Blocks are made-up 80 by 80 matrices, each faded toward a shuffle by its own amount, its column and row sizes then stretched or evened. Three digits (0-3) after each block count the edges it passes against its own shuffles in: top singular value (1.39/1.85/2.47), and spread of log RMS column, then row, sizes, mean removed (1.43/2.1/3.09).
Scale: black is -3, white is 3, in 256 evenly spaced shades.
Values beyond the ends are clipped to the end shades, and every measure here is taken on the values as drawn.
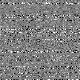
0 0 3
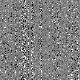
0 3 0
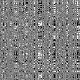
3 3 2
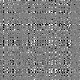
3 3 3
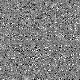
1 0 2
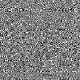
2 0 2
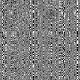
3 3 0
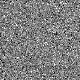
1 1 0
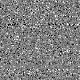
0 0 2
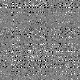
1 2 3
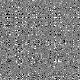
2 2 2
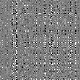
3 3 2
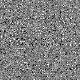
0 1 2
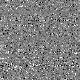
1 0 2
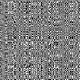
3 3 2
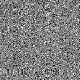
2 1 0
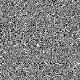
1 0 2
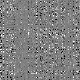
0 3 2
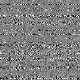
2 1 3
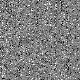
0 2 0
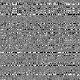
3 1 3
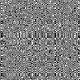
3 2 1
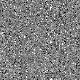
0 2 0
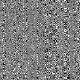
2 3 1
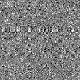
2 0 1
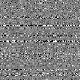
2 0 3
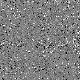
1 1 1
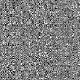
2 2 1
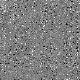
0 2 1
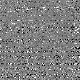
1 1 3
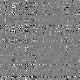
1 2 3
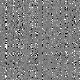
2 3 1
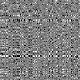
3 2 2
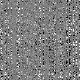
1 3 1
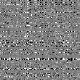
2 1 3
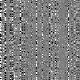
3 3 0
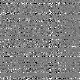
1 2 3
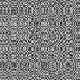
3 2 2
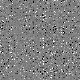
0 2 1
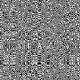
3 2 1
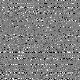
2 0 3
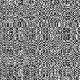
3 2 0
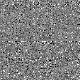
0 1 2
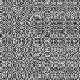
3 1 0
